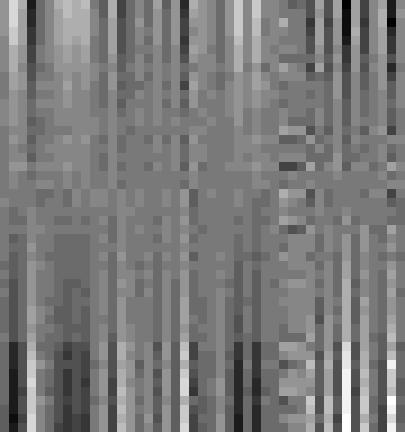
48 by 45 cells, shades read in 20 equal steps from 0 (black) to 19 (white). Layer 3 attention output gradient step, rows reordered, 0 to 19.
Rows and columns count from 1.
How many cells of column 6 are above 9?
12
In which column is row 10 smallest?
21
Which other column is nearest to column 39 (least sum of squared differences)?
4
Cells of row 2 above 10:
20
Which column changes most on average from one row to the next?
32
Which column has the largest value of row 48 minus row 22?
44
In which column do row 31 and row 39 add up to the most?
39
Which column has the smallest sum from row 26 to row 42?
2
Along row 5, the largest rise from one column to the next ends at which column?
40
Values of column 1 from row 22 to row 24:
9 10 9
